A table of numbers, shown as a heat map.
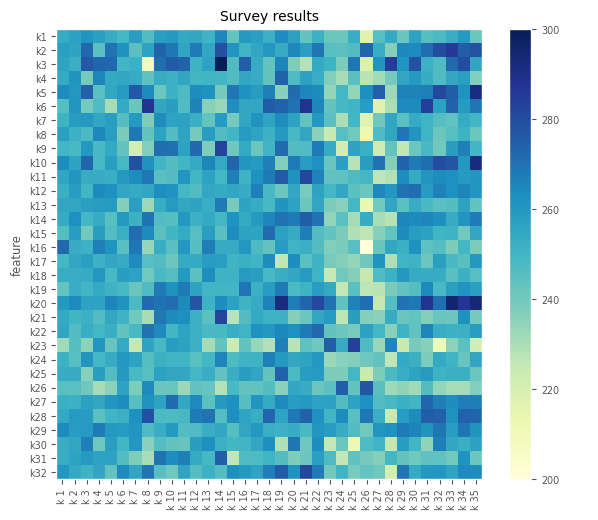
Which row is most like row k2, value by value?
k27
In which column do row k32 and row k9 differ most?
k 29
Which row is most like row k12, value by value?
k29
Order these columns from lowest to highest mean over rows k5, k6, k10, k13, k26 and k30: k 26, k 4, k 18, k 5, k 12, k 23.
k 23, k 4, k 5, k 26, k 12, k 18
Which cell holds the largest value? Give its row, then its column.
k3, k 14
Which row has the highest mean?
k20
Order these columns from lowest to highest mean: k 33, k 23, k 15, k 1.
k 23, k 15, k 1, k 33
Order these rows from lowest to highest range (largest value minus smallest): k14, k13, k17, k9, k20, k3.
k17, k14, k13, k9, k20, k3
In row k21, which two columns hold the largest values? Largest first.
k 14, k 9
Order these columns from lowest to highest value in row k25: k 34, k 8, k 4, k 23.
k 23, k 8, k 34, k 4
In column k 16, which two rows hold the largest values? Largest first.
k3, k19
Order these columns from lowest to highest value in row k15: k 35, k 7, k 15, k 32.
k 32, k 35, k 15, k 7
